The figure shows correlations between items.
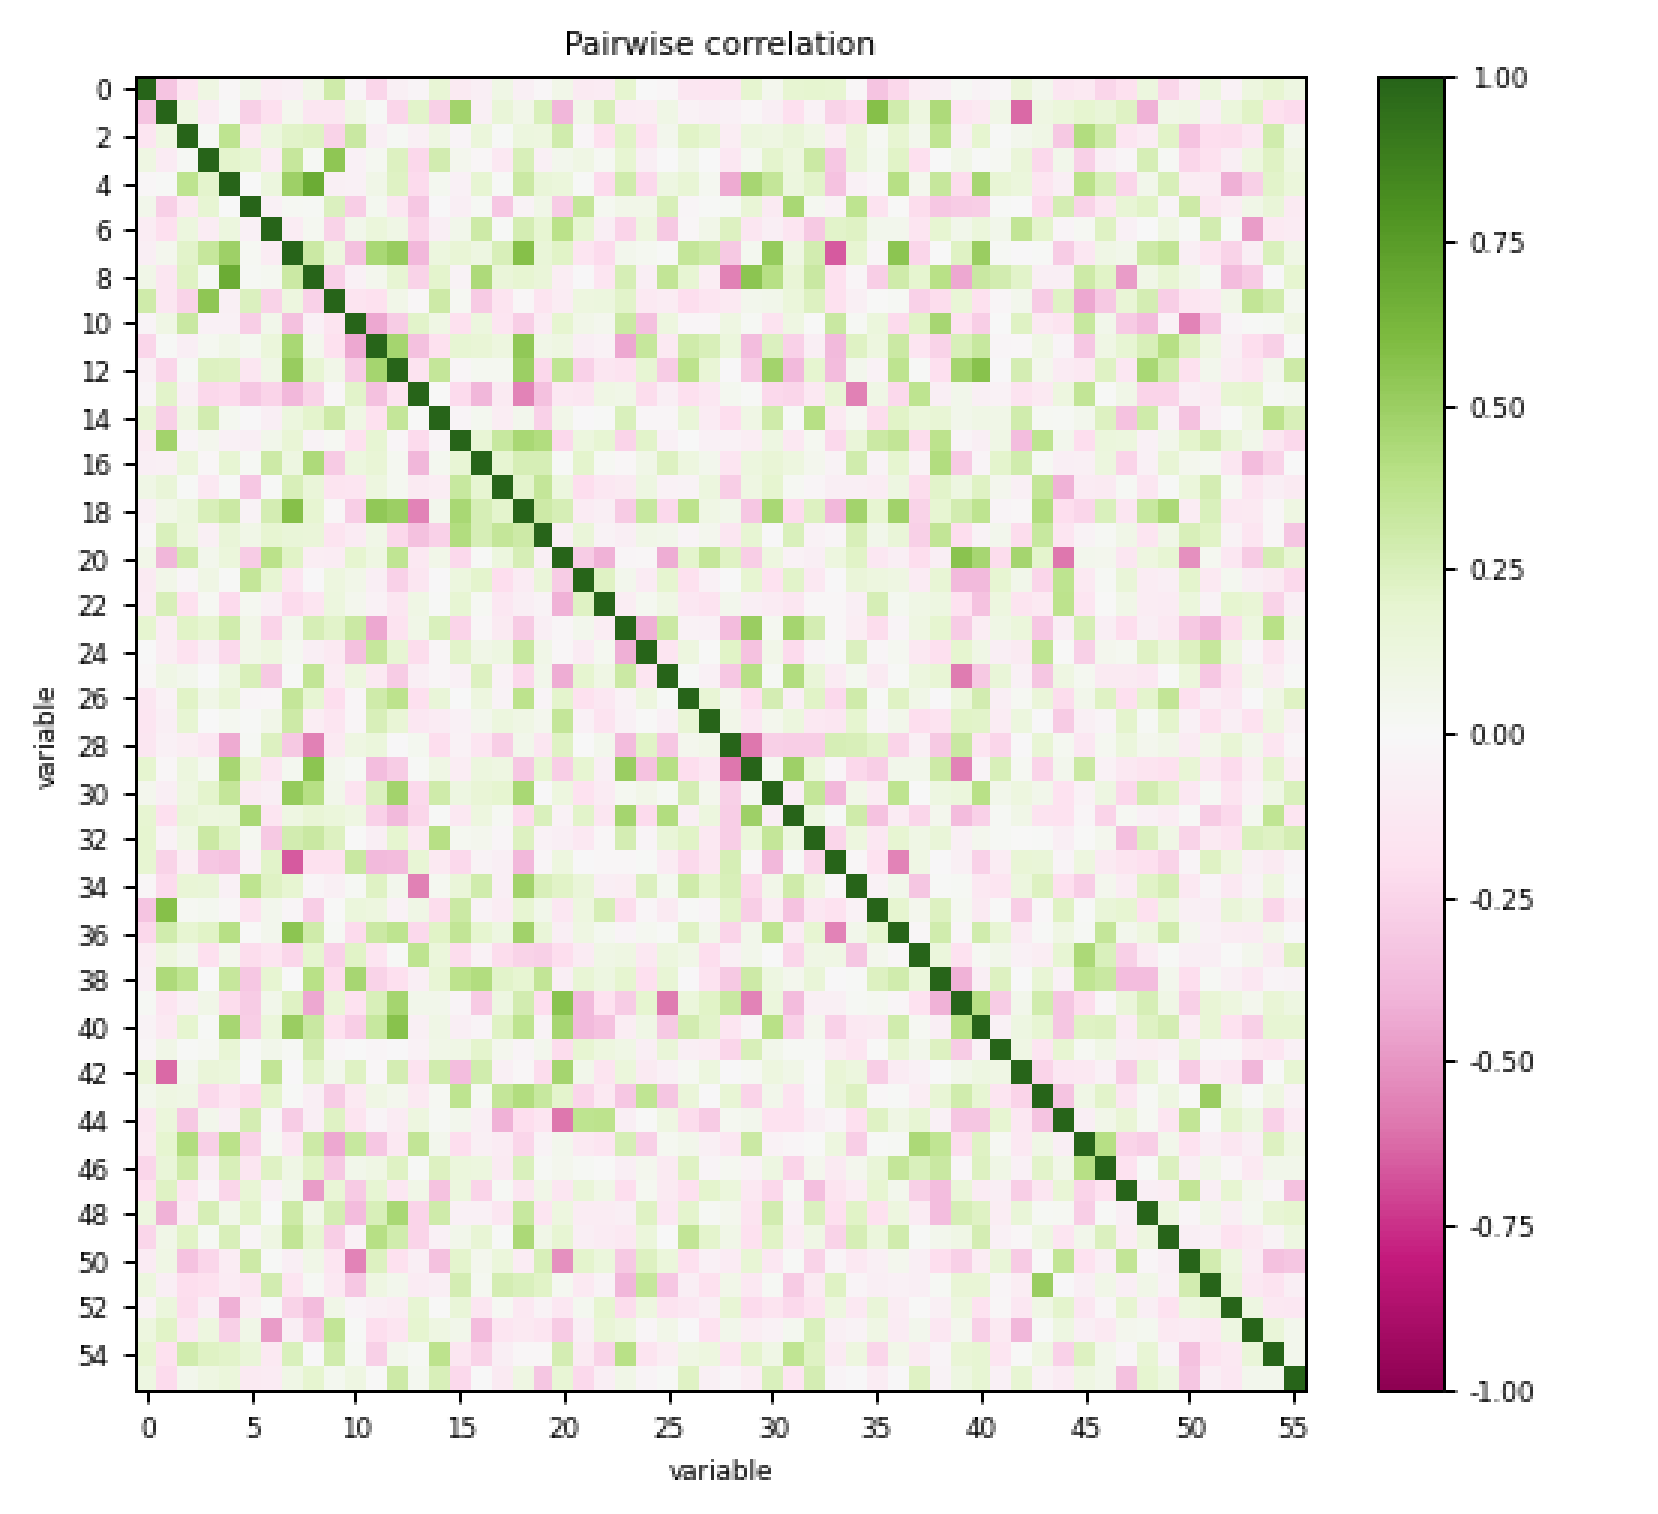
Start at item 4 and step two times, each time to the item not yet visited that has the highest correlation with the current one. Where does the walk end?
29
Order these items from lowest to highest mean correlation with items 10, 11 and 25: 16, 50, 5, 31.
50, 5, 31, 16
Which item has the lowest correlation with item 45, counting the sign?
9
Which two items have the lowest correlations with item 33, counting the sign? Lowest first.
7, 36
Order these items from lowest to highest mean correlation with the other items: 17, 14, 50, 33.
33, 50, 17, 14
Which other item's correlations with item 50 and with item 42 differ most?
20
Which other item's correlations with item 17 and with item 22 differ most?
44
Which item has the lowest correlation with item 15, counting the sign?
42
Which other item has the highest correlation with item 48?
12
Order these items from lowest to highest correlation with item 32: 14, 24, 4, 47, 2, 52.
47, 52, 24, 2, 4, 14
